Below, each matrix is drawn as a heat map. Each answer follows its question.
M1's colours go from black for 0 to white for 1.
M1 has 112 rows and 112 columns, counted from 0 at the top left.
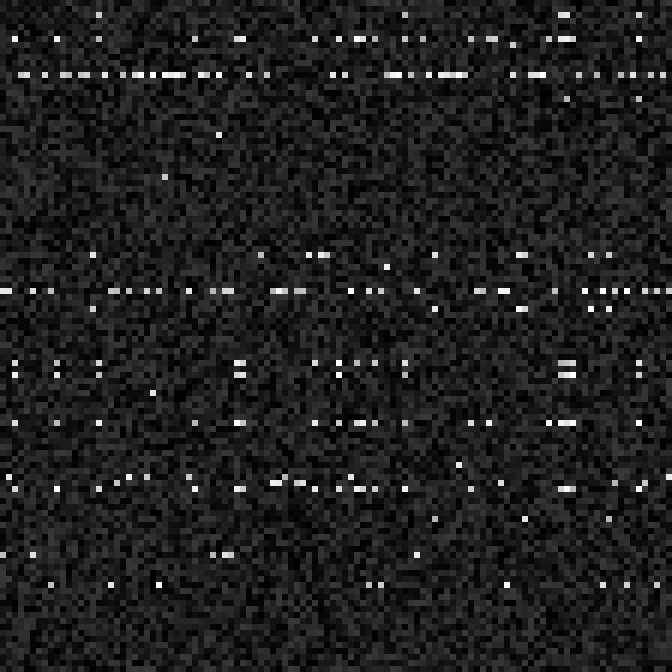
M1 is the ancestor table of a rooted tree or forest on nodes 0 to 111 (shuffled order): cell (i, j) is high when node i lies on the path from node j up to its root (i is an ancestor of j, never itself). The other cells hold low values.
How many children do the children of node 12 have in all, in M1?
6
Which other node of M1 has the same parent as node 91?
81
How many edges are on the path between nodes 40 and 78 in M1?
4
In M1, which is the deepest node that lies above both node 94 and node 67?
2
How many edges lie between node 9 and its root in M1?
5
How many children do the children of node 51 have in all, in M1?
3
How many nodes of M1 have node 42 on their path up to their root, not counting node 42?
10
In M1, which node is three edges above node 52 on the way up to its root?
70
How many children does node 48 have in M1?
4
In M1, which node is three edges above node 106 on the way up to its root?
62
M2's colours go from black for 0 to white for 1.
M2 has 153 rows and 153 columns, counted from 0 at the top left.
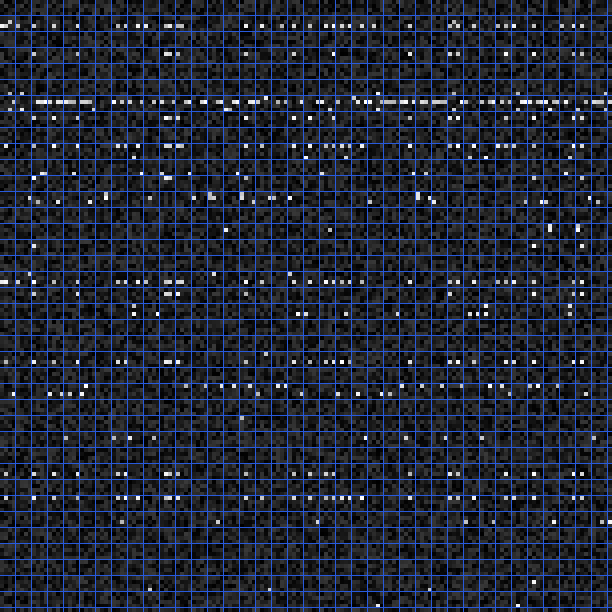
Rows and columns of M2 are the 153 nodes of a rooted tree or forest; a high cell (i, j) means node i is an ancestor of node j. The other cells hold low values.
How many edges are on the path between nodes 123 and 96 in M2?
3
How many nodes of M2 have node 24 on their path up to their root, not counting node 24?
2
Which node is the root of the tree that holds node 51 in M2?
25
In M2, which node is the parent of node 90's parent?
36
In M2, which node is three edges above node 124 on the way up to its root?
6
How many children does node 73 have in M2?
4
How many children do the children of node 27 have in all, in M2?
4
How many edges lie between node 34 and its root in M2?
4
